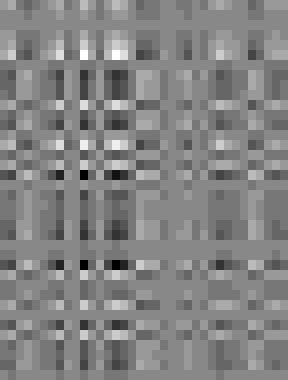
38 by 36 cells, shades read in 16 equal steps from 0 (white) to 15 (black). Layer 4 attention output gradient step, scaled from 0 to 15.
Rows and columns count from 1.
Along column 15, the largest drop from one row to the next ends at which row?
28
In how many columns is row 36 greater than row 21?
5
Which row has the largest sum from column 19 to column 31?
27
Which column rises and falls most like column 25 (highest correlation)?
31
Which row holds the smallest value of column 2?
6
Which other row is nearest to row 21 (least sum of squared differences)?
22
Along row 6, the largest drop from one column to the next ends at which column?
11
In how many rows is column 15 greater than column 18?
23
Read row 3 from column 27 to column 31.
7 7 7 7 7
